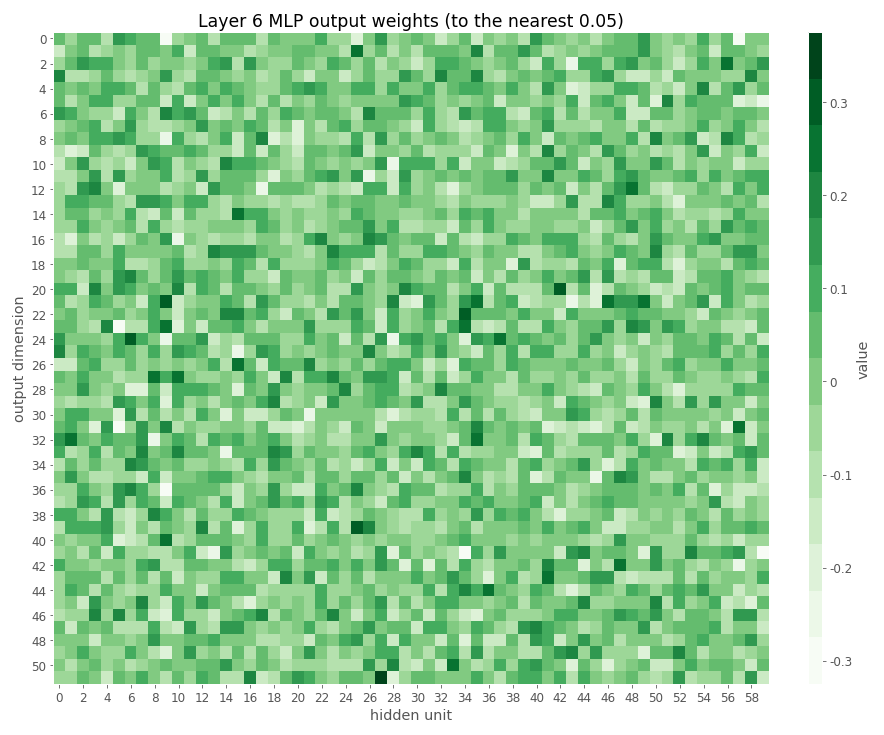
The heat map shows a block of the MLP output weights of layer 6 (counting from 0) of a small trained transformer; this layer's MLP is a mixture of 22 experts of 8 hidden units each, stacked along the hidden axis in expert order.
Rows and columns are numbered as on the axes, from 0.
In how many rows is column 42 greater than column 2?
15
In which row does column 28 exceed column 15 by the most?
28
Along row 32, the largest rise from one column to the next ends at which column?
51
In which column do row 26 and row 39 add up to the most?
25
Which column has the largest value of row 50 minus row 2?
40
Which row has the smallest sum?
31
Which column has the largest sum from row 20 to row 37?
35
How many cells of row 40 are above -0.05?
32
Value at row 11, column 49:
0.05
